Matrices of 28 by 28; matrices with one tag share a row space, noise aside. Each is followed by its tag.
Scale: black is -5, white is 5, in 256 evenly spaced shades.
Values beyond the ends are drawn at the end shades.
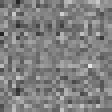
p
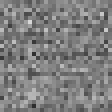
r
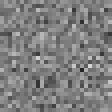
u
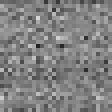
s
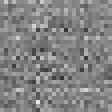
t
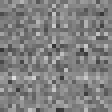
s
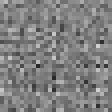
s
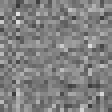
p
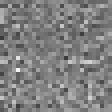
p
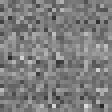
s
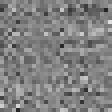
p
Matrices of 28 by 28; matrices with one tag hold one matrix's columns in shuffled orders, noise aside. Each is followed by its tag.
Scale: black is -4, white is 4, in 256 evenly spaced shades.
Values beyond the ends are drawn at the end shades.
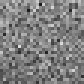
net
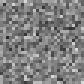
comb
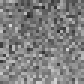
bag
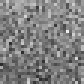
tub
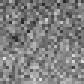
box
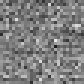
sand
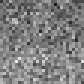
box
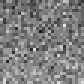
bag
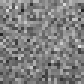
net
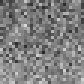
bag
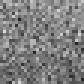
tub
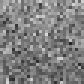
tub
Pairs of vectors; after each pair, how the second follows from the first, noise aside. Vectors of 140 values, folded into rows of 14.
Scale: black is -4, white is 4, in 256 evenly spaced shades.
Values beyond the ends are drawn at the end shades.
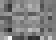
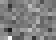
partly zeroed.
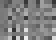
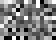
negated, scaled up.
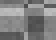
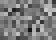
sign-scrambled.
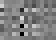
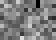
shuffled.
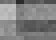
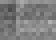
negated, shrunk.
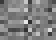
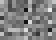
negated.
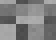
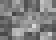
wrapped around, negated.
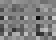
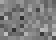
partly zeroed.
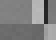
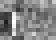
wrapped around, negated.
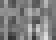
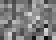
sign-scrambled.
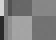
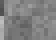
negated, shrunk.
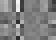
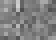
shrunk.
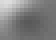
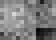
wrapped around, negated.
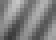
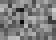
shuffled.
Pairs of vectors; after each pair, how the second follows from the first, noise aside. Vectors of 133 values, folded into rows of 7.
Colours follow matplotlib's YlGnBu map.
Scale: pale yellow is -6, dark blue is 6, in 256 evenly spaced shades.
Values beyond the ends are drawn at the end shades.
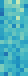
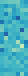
wrapped around, partly zeroed.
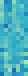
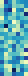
scaled up.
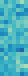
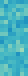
negated, shrunk.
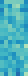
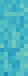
wrapped around, negated, shrunk.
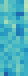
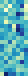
scaled up.
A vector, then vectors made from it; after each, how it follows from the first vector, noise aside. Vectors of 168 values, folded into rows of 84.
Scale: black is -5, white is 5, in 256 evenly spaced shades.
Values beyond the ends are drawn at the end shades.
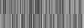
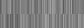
reversed, negated, shrunk.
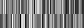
negated, scaled up.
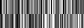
reversed, negated, scaled up.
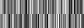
wrapped around, negated, scaled up.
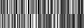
wrapped around, negated, scaled up.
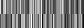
negated, scaled up.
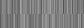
reversed, negated, shrunk.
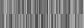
wrapped around.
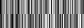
reversed, negated, scaled up.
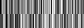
reversed, negated, scaled up.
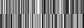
negated, scaled up.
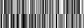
wrapped around, negated, scaled up.
